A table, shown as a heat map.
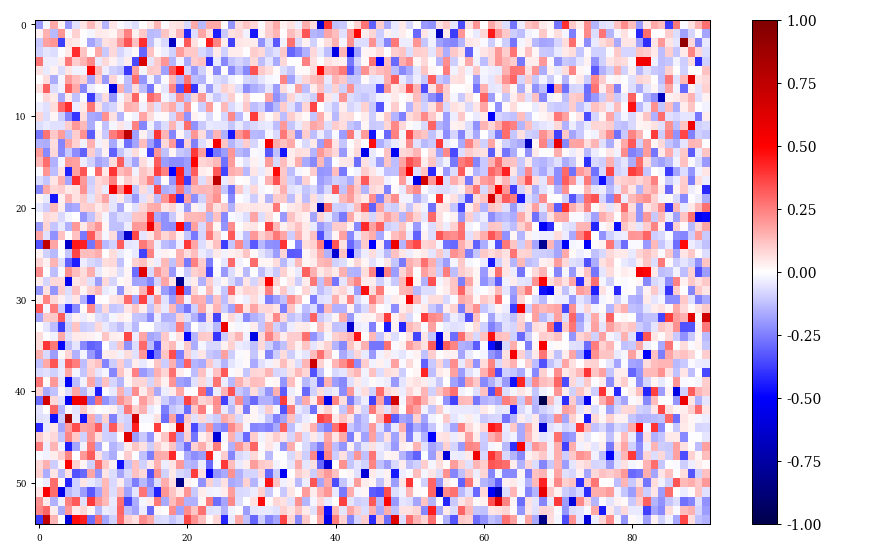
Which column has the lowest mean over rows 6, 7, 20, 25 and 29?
69
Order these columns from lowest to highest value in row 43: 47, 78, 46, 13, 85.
78, 46, 85, 47, 13
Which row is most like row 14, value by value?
49
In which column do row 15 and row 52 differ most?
21
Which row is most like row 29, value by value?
22
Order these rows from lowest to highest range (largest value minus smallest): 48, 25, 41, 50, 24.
25, 48, 50, 24, 41
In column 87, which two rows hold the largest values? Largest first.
2, 41
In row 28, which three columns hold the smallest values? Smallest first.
19, 4, 73
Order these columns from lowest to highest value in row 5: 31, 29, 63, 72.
31, 63, 72, 29
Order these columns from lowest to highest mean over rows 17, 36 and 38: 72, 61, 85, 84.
84, 85, 61, 72
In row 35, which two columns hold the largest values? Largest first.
68, 1
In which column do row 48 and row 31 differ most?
4
